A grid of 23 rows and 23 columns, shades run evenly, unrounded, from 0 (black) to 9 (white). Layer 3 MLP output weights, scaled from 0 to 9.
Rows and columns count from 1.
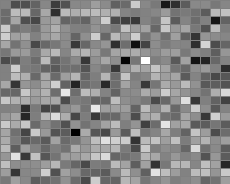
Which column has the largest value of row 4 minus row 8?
13
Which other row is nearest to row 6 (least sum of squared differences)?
3
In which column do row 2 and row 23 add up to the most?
10
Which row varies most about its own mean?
8
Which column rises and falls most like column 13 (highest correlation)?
18
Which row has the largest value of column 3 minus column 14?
6
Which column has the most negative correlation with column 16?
19
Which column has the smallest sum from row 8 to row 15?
21
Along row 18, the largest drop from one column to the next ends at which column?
14
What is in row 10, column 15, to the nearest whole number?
5
